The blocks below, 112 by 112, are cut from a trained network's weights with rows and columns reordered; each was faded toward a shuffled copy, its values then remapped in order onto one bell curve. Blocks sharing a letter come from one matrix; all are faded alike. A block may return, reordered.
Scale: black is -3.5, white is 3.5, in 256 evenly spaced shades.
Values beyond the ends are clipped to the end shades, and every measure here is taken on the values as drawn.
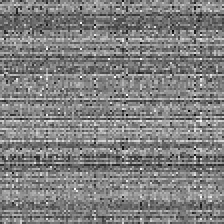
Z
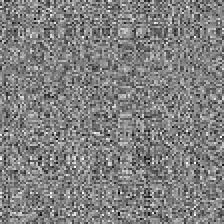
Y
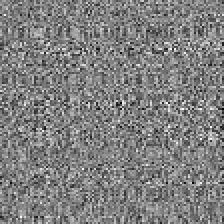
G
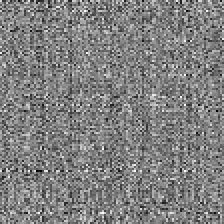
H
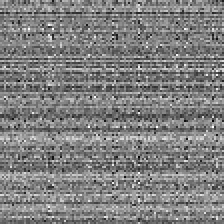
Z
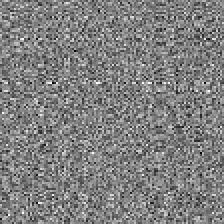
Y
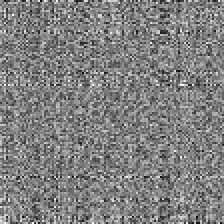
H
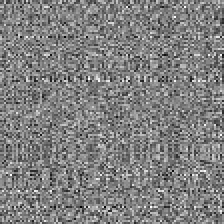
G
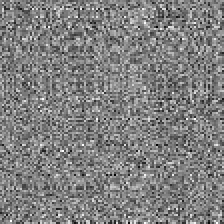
G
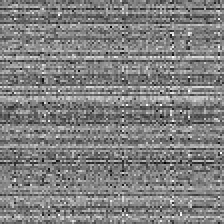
Z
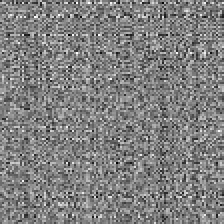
H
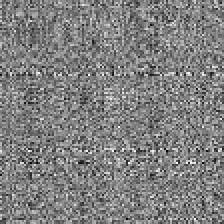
H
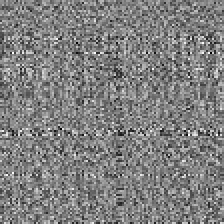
H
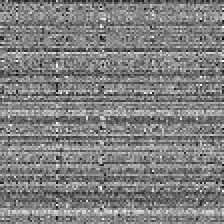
Z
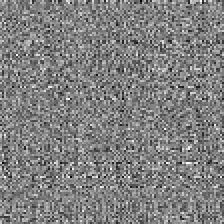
H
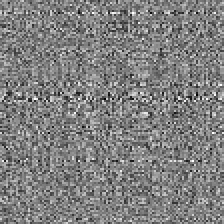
H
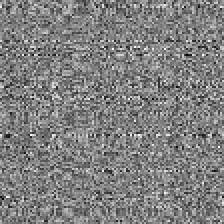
G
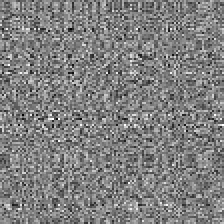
G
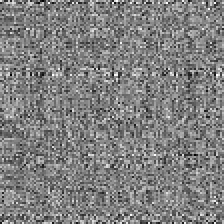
H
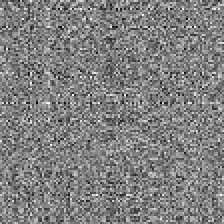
G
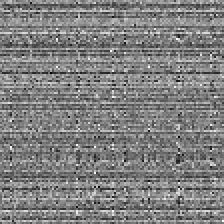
Z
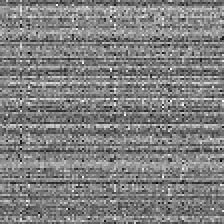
Z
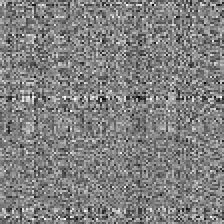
H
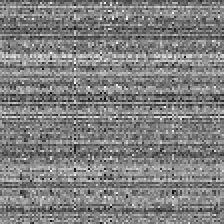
Z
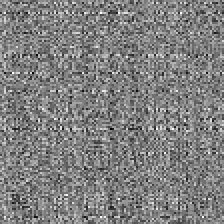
H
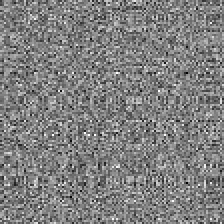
Y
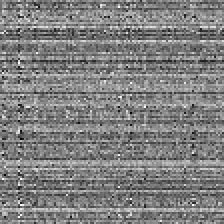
Z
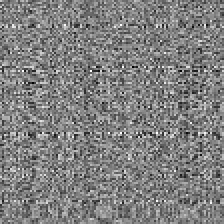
H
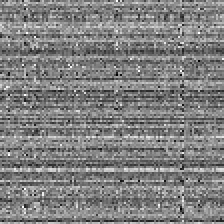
Z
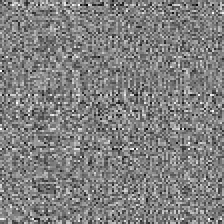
G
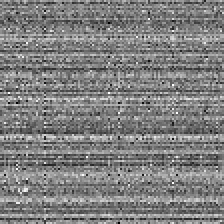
Z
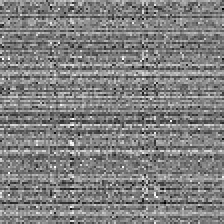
Z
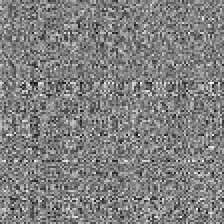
H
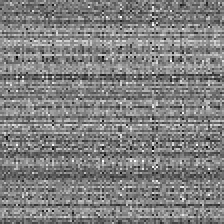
Z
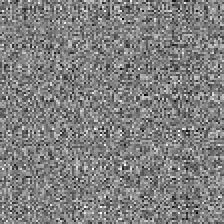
Y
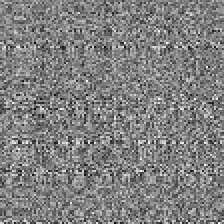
G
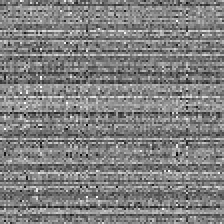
Z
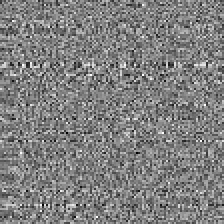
G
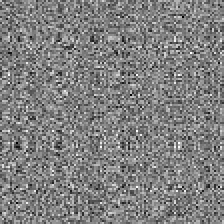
Y
